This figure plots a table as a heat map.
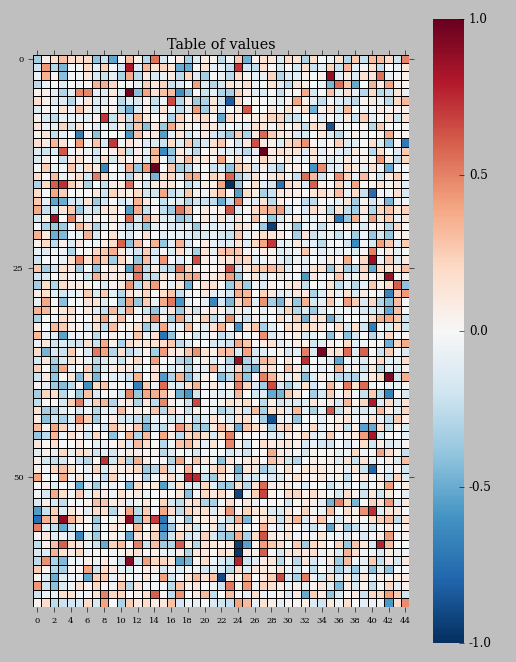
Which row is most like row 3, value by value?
53
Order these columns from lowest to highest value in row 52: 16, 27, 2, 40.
16, 40, 2, 27
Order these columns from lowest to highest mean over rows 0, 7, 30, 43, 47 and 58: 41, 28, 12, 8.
8, 28, 12, 41
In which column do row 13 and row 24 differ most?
14
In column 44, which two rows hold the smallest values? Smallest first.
10, 27
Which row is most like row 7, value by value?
48
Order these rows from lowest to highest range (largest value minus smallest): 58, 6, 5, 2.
6, 2, 5, 58
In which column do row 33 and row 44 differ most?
3
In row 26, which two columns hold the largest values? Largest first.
42, 12
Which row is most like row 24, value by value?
41
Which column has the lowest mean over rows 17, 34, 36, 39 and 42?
2
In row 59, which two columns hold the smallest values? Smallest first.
24, 18
